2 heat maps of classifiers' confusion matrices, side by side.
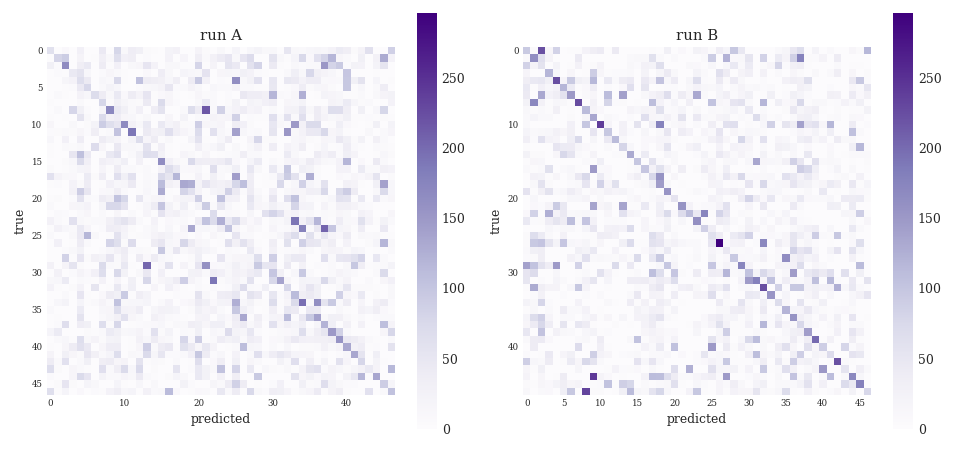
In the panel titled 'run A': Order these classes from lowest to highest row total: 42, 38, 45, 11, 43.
45, 42, 38, 43, 11
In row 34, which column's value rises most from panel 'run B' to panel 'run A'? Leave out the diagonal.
36
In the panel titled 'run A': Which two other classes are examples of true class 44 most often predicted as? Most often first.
42, 28
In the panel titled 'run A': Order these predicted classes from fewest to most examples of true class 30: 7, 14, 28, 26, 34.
14, 26, 28, 7, 34
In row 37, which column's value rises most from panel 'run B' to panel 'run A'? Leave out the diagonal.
45
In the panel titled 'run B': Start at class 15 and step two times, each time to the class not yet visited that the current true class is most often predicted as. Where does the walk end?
30
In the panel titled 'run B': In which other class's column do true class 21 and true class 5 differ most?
13
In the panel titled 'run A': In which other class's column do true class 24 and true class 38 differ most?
37
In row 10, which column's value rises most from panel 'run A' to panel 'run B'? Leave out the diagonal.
18
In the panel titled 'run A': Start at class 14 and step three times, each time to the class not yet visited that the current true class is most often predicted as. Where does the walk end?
5
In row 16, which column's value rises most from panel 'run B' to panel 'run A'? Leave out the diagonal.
32
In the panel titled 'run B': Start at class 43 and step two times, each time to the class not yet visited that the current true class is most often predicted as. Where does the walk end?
25
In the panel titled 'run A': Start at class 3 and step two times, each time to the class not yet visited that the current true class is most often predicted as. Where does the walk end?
26
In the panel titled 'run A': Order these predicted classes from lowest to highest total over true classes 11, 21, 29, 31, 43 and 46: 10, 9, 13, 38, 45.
45, 38, 10, 9, 13
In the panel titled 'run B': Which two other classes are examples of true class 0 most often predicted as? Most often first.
2, 46
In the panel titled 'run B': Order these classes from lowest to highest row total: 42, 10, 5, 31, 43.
5, 43, 42, 31, 10
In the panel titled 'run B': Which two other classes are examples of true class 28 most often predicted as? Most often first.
35, 18
